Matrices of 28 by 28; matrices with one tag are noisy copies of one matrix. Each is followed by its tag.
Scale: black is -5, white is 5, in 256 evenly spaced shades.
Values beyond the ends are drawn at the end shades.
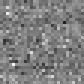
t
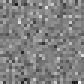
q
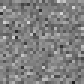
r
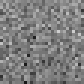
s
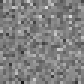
q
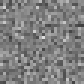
r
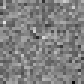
r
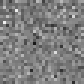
r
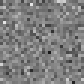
r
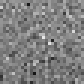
s
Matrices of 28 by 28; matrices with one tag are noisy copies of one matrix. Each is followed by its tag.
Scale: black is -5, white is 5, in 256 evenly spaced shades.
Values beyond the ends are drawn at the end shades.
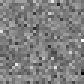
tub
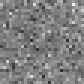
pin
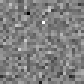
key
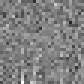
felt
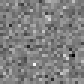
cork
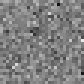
tub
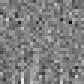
felt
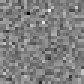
key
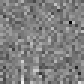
felt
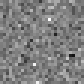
cork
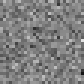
tub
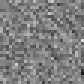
tub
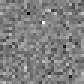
key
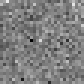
pin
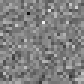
key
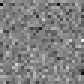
tub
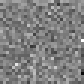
tub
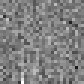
felt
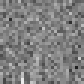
felt
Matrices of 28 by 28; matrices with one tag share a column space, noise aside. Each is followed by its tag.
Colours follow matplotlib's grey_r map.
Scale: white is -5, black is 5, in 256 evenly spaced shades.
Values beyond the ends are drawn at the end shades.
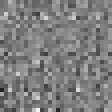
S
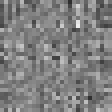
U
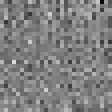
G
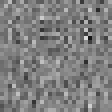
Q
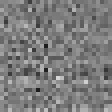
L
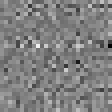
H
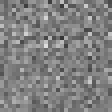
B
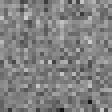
G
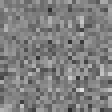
L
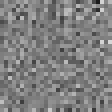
G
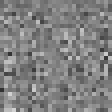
S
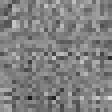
U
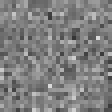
S
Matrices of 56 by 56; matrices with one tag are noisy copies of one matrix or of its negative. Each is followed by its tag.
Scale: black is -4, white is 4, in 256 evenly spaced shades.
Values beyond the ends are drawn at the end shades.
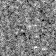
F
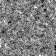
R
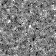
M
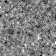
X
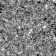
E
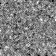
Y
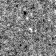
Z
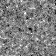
Z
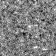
F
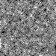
R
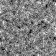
E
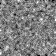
Y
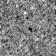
Z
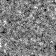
R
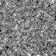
Y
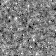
M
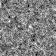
M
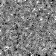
Y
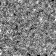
Y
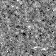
F
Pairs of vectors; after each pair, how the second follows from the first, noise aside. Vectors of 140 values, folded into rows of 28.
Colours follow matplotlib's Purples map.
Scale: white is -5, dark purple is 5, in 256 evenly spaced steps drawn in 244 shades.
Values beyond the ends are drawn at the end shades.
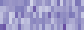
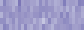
reversed, shrunk.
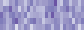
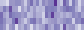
copied.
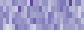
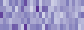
shuffled.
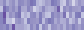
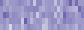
reversed, partly zeroed.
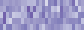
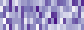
reversed, scaled up.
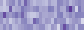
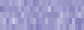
reversed, negated, shrunk.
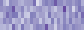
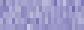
wrapped around, shrunk.
